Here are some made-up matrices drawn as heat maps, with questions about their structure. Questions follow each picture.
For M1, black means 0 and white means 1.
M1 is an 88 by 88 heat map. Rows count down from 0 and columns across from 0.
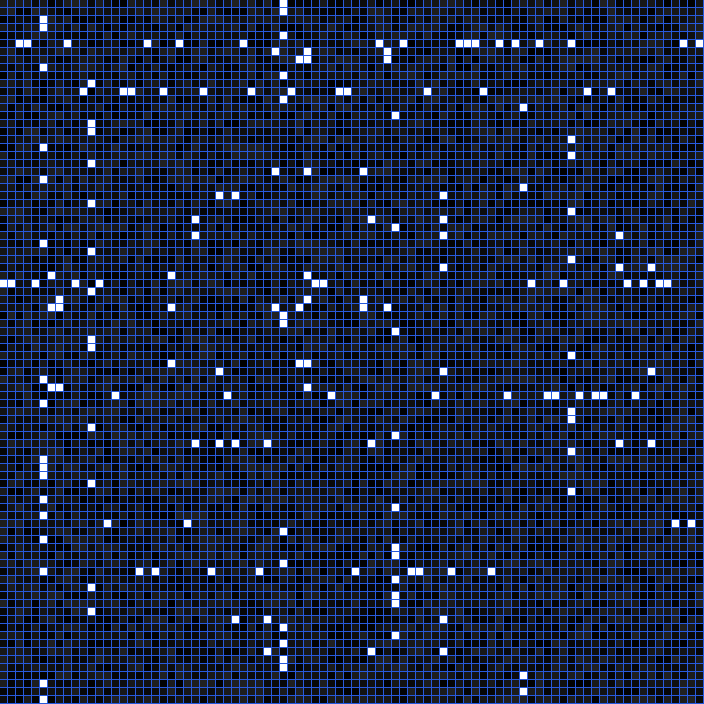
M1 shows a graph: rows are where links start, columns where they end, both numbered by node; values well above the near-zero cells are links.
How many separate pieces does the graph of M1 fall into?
7
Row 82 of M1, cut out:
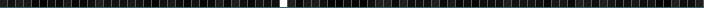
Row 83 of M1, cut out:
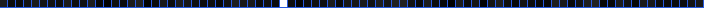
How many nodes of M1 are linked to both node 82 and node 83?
1
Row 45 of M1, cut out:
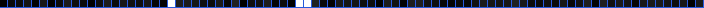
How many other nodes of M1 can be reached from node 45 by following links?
7
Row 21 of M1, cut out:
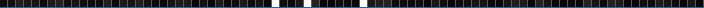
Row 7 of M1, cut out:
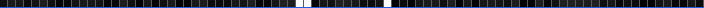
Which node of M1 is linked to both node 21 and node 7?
node 38
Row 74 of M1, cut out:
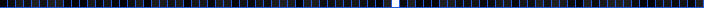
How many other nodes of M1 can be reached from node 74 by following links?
11
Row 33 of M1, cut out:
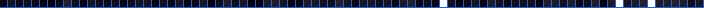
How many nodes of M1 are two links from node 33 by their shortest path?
4
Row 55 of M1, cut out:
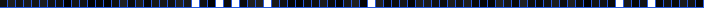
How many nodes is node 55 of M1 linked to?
7
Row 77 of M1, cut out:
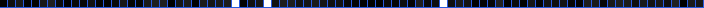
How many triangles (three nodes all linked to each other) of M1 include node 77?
2
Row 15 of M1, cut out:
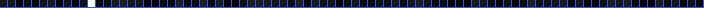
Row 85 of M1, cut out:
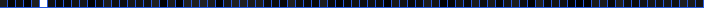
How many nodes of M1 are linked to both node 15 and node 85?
0
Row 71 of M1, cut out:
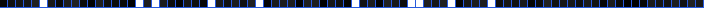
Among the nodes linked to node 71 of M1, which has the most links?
node 5
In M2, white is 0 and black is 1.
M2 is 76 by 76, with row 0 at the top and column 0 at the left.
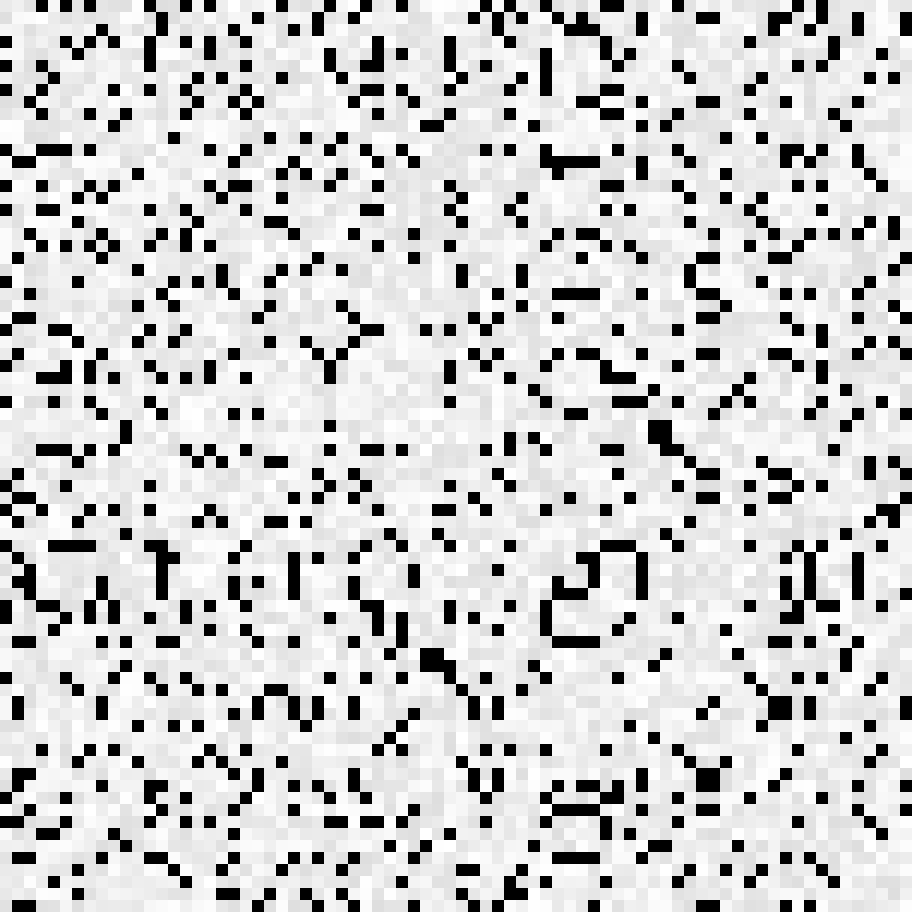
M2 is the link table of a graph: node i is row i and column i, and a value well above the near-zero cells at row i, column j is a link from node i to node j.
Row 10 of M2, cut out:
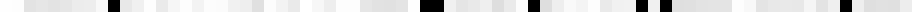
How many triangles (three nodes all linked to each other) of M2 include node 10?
7
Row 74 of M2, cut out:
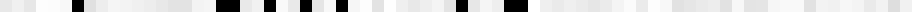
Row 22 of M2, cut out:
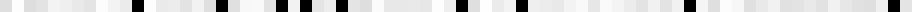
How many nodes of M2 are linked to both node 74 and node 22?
5
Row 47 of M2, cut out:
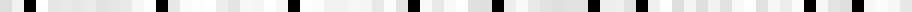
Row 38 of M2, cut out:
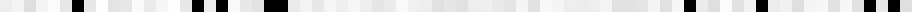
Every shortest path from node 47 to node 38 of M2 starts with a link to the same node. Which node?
node 13
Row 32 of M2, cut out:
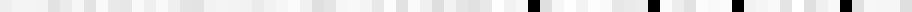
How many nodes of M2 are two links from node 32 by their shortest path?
4
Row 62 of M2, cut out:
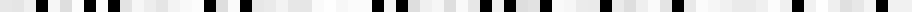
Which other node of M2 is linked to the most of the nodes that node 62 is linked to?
node 37
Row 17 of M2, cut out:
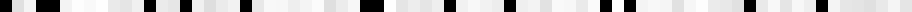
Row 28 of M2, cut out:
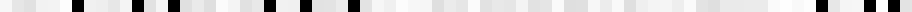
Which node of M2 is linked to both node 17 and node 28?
node 68
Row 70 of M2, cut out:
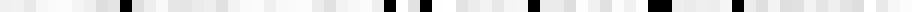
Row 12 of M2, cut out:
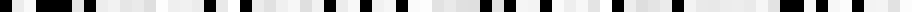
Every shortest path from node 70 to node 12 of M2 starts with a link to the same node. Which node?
node 35
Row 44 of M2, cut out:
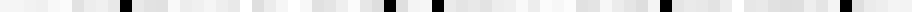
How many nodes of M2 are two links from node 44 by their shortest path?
7
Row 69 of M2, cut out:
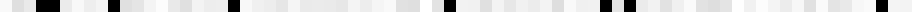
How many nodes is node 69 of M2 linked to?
8
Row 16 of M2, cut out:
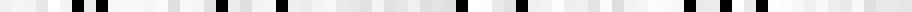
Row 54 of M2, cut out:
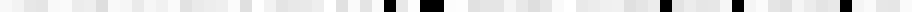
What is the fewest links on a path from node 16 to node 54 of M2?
5
